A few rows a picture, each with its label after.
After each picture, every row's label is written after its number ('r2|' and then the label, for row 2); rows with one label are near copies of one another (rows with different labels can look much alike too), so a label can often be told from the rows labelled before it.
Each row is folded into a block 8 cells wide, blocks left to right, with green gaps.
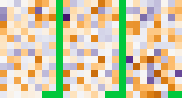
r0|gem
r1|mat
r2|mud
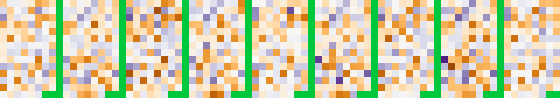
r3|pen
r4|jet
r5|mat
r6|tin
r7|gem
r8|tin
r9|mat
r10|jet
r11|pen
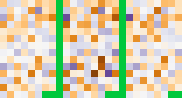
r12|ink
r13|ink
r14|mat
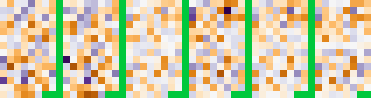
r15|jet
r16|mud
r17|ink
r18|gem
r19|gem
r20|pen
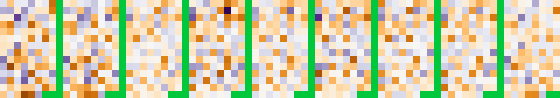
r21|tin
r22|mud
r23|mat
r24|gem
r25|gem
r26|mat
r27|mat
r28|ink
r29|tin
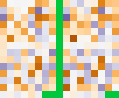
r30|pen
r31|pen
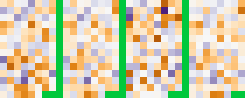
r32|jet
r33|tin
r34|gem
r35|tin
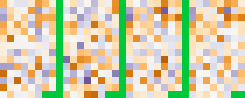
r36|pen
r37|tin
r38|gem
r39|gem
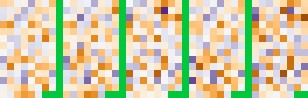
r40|jet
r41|tin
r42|gem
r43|jet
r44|gem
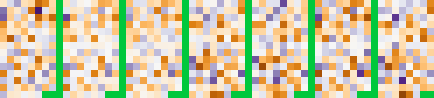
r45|gem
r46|ink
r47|ink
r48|tin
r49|jet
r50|ink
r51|tin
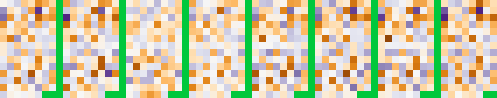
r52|gem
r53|ink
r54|jet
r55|mat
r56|pen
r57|gem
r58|pen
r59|gem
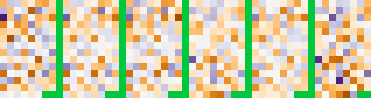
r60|mat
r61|ink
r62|ink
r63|mud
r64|mat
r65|mud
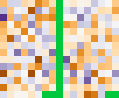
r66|mat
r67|tin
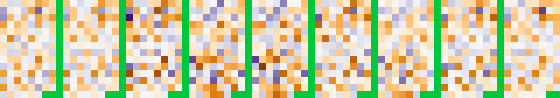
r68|gem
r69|pen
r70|mat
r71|jet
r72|jet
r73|ink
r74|mud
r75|ink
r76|gem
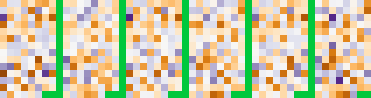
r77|ink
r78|jet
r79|ink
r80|tin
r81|ink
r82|tin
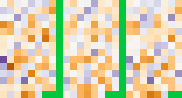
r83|tin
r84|jet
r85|mud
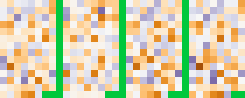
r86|tin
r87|gem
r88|jet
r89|tin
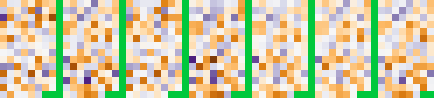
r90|ink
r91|jet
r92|pen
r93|mud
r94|mud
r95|jet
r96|jet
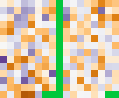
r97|mud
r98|gem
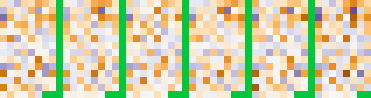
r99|ink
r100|gem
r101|mat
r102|gem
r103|ink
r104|gem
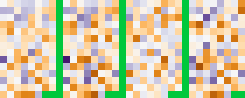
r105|mud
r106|mud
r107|mat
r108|tin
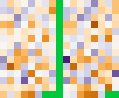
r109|tin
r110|jet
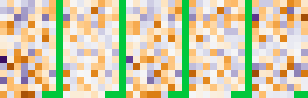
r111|mud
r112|mat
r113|mud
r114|mat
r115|ink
